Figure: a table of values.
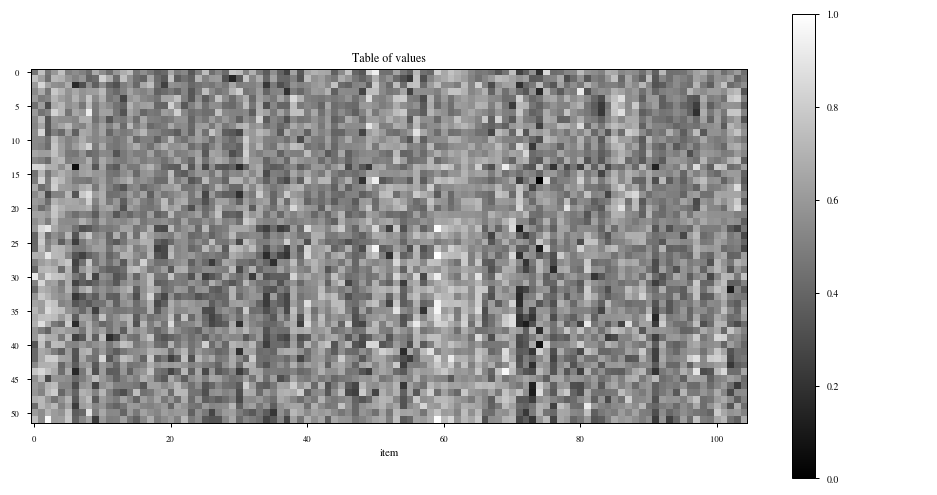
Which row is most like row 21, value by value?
12
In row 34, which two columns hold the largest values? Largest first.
59, 40
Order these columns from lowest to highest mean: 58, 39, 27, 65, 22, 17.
39, 27, 22, 17, 58, 65
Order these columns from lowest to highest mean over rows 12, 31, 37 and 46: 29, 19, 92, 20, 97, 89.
29, 19, 92, 89, 97, 20
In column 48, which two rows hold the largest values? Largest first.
47, 46
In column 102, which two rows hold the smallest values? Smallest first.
32, 43
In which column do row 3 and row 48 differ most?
30
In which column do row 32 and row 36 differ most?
66
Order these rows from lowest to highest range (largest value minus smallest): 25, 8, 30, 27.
25, 8, 30, 27
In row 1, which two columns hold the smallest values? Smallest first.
29, 55
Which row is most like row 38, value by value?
8
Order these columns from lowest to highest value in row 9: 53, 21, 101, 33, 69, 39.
21, 53, 101, 39, 69, 33
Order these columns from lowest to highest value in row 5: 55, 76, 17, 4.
55, 76, 17, 4
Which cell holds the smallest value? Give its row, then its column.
16, 74
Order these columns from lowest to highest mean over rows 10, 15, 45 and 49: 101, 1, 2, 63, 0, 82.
2, 0, 101, 82, 63, 1
